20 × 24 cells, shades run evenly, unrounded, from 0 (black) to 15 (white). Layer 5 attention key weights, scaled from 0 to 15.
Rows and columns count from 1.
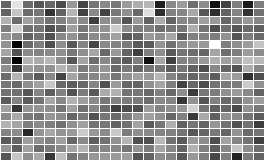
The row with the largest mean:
19
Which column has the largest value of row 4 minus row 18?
2
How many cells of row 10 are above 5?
21
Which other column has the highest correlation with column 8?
15
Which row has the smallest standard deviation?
5
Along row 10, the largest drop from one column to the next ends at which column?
23
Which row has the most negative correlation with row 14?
12
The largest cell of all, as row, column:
6, 20
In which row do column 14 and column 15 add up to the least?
8
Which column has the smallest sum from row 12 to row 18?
24
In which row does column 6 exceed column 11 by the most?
9
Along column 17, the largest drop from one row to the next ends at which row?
13
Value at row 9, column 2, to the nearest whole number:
3
